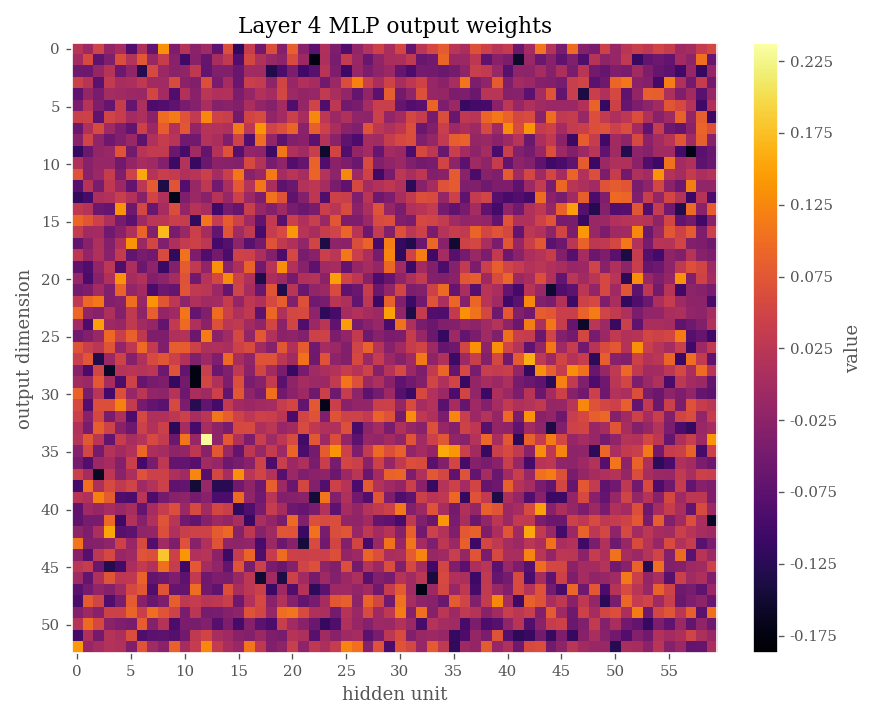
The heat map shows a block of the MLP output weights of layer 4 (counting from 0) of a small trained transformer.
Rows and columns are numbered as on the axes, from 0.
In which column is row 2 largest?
7
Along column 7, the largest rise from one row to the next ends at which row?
22
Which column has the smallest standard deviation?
16
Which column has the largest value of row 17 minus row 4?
47
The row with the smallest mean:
2
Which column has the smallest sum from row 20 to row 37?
11
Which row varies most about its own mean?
17
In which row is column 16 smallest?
41
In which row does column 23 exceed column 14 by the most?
39
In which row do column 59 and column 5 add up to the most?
49
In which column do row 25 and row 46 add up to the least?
33
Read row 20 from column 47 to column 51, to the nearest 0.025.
0 0.025 0.05 0.025 -0.125
